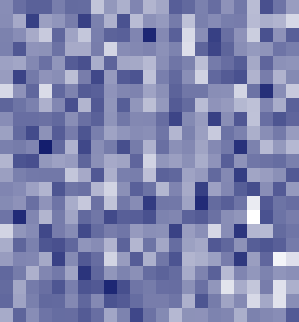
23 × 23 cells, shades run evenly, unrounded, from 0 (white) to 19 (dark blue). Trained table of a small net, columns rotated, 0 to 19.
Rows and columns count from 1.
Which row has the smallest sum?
2
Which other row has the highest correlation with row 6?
13
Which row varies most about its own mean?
19
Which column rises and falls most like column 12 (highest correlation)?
16
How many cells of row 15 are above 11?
14
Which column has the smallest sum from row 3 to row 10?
20
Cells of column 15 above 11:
4
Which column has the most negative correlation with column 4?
21
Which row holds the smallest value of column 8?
1
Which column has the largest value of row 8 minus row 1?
8
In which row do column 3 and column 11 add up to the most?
12
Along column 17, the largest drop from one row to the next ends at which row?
10
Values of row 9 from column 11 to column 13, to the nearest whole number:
10 10 12
